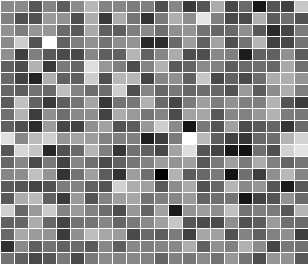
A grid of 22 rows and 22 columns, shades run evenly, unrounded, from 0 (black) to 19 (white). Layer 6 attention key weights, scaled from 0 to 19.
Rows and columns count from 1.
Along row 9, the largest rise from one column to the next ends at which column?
2
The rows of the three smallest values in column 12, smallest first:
15, 4, 12
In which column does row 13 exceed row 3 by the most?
21
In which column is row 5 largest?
10
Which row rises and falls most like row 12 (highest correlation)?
13
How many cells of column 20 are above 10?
7
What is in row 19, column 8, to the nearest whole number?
10
